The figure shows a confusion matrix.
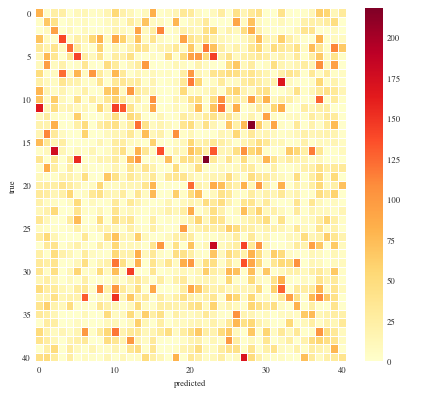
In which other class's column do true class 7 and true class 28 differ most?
3
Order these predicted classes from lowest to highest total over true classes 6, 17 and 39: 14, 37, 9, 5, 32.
32, 9, 14, 37, 5
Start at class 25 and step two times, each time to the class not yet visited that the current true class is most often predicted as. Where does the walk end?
9
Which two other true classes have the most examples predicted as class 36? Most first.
16, 27
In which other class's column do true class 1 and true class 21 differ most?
26
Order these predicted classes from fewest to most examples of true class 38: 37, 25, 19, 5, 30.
19, 5, 30, 37, 25
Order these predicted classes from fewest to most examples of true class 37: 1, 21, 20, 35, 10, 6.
35, 1, 20, 21, 6, 10
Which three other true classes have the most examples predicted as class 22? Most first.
17, 4, 30
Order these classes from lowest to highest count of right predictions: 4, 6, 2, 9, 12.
6, 12, 9, 2, 4
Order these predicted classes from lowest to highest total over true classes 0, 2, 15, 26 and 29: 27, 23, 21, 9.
21, 9, 23, 27
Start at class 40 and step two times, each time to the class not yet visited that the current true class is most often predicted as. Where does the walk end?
23
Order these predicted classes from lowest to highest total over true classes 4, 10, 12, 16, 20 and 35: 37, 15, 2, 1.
1, 15, 37, 2
